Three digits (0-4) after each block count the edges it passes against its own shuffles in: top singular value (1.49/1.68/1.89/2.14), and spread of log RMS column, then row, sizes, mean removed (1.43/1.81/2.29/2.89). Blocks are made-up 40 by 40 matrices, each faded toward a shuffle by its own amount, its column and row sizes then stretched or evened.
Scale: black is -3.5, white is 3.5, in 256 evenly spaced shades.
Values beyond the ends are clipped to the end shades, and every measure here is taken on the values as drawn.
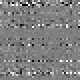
1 2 4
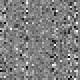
1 4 0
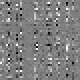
1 4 2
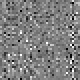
3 3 0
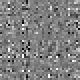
0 3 3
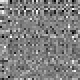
4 1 2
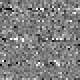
0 0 3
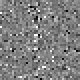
1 1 1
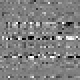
4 0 4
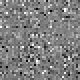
0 2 2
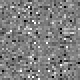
0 2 1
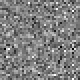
1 1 0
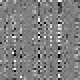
4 4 1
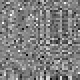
4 0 1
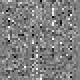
0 3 0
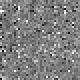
0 1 1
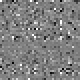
2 1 3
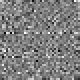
2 0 2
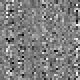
0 4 0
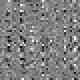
3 3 2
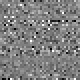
1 0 4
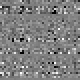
0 2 4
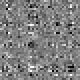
3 2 3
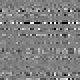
4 0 4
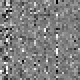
0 3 0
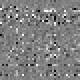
0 1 3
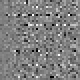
2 3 2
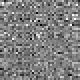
3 0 3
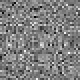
3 0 0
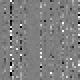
2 4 0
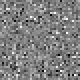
0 0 2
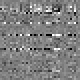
4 2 3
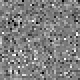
0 0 1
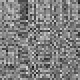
4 2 0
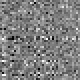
3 1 3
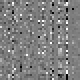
3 4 0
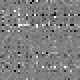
2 1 3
